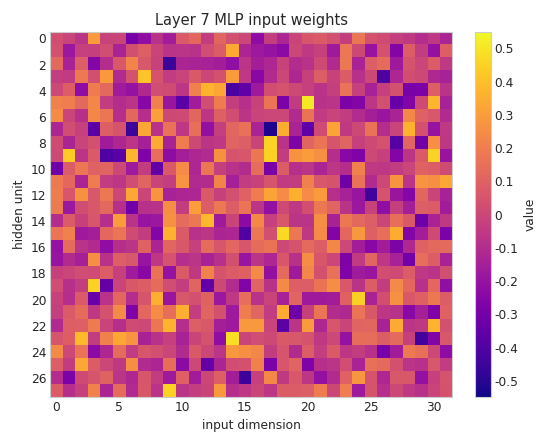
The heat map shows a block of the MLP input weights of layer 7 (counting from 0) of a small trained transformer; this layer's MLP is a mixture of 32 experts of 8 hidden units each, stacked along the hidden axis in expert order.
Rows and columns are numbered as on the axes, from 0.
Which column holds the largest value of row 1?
14
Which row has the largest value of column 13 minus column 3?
7
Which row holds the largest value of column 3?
19
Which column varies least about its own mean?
11
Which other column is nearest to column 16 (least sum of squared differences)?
1
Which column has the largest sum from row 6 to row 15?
21
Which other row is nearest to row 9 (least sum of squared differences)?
5
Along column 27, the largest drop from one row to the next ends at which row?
16
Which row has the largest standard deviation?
9
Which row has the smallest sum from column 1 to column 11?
2
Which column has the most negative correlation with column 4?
30
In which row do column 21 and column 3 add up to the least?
20
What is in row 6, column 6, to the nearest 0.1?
0.1
